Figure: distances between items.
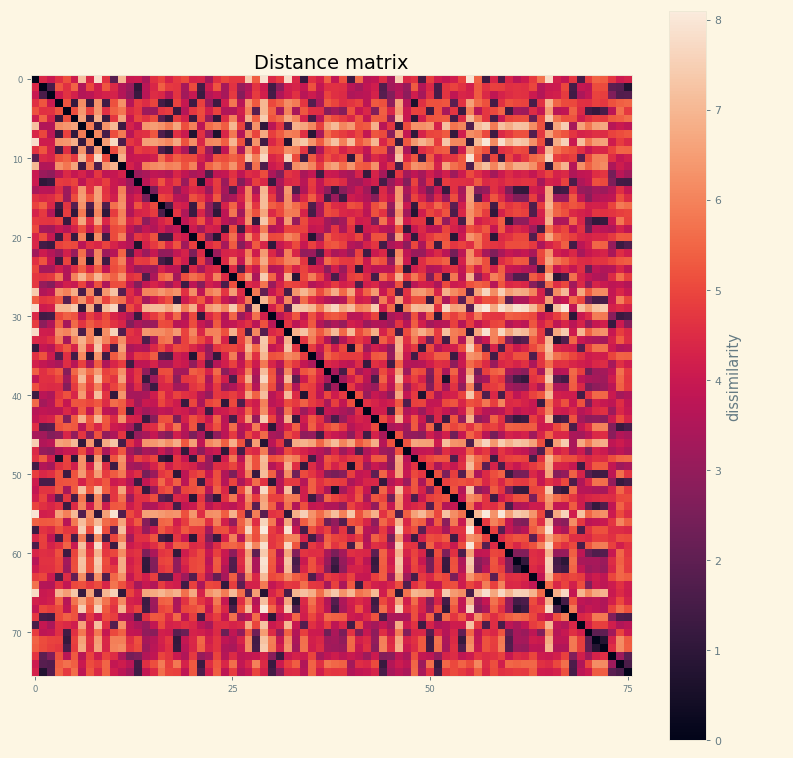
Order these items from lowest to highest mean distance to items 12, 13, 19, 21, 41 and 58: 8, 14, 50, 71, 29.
14, 50, 71, 8, 29
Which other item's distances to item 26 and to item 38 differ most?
52
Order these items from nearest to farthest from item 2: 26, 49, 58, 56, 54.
26, 49, 58, 54, 56
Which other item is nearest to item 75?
1
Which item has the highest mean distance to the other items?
29
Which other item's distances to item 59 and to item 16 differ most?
10
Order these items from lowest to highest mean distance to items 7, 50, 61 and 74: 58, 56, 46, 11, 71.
71, 58, 56, 11, 46
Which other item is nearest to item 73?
31
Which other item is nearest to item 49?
40
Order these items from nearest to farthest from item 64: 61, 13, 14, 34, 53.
13, 14, 61, 53, 34
